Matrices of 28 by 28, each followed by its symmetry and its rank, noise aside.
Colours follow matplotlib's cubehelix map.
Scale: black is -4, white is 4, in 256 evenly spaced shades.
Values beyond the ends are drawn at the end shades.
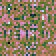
no symmetry, rank five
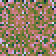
no symmetry, rank four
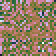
symmetric, rank five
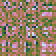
no symmetry, rank three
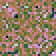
symmetric, rank five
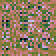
no symmetry, rank three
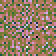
symmetric, rank five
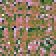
no symmetry, rank five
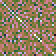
symmetric, rank five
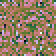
no symmetry, rank five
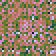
symmetric, rank four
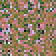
no symmetry, rank four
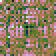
symmetric, rank three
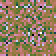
no symmetry, rank five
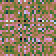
no symmetry, rank three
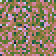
no symmetry, rank five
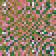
symmetric, rank five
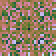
symmetric, rank three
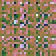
no symmetry, rank three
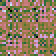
symmetric, rank three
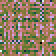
antisymmetric, rank four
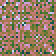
symmetric, rank five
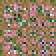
symmetric, rank five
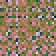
antisymmetric, rank four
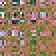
no symmetry, rank three
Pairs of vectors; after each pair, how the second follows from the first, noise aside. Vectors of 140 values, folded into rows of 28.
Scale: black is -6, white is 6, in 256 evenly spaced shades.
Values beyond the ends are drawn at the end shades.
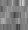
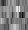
wrapped around, negated, scaled up.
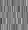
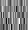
wrapped around, negated, scaled up.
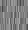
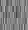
wrapped around.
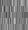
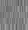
wrapped around, shrunk.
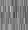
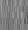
wrapped around, shrunk.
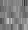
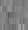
wrapped around, shrunk.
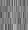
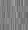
reversed, shrunk.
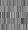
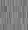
reversed, shrunk.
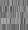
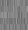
wrapped around, shrunk.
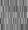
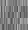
shuffled.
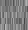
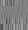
reversed, negated, partly zeroed.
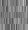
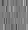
partly zeroed.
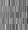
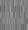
wrapped around, shrunk.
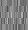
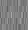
shrunk.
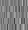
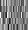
wrapped around, negated, scaled up.
